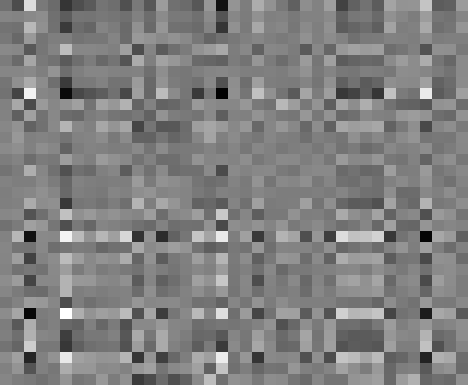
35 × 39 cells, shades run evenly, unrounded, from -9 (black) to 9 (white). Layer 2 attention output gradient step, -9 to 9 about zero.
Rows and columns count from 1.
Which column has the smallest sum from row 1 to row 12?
19
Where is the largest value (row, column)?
29, 6
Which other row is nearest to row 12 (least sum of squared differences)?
5
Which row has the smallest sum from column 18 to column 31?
9
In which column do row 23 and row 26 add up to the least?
3
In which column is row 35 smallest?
12
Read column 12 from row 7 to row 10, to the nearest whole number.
0 2 2 -2
